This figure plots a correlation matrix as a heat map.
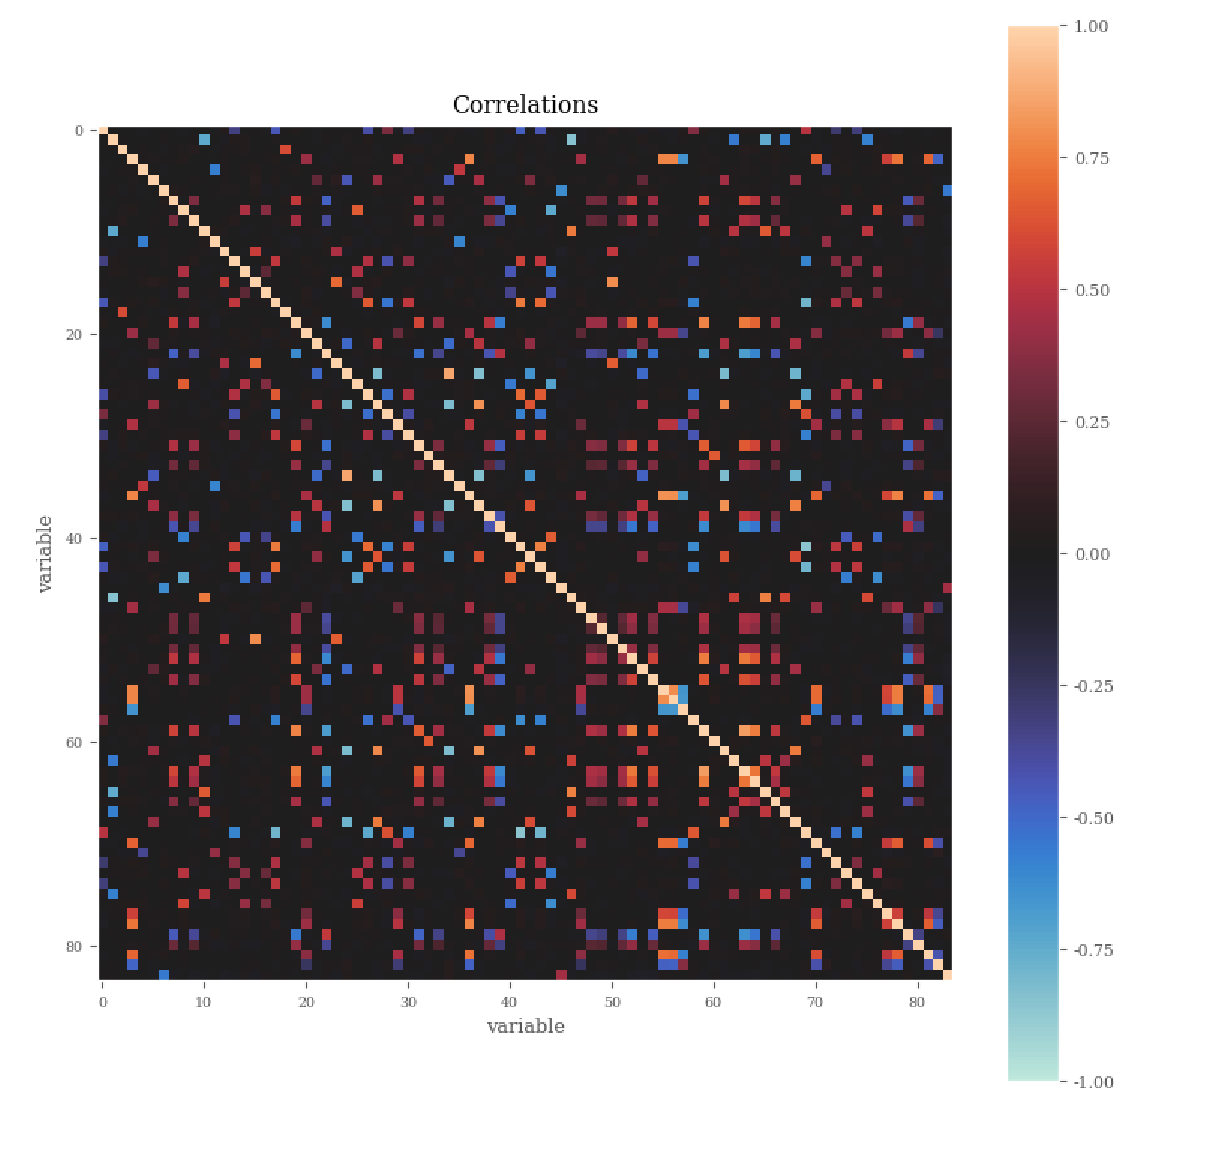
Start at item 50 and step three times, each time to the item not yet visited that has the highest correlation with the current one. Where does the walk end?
12
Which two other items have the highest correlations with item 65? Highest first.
46, 10
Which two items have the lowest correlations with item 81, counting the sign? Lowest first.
57, 82
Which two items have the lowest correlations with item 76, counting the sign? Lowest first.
44, 40
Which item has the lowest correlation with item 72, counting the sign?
69
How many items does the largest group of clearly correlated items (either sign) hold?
19
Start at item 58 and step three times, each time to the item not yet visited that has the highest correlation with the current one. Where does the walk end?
0
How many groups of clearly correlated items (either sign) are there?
11
